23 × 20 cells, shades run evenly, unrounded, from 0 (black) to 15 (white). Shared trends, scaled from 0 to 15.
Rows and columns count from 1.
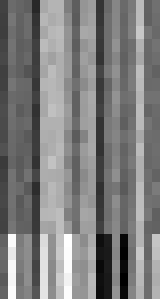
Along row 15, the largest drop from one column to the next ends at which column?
13
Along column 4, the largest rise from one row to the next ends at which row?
19
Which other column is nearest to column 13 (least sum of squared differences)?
5
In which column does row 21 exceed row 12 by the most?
2
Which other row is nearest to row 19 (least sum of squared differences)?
21
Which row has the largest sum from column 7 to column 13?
20
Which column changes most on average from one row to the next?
9
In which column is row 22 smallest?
16
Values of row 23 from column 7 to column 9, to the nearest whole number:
8 11 15
